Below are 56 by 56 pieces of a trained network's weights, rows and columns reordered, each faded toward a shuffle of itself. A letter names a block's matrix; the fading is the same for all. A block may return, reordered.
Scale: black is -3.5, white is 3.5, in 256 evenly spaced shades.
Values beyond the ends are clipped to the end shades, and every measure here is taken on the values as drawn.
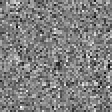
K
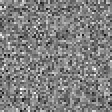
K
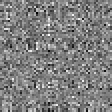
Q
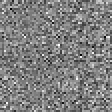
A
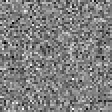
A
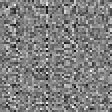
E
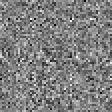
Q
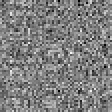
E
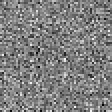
K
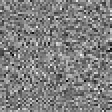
K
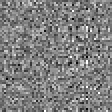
Q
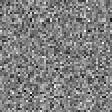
Q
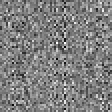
E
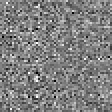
Q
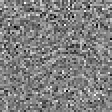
A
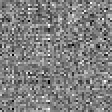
Q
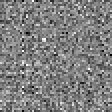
Q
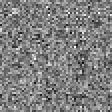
K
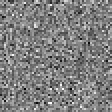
Q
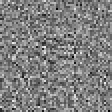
K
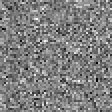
A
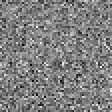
A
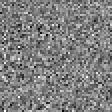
A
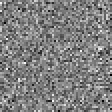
K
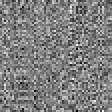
E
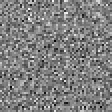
K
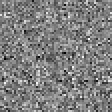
K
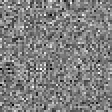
Q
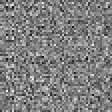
E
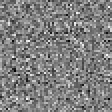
Q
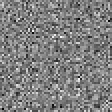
E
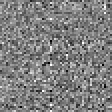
Q
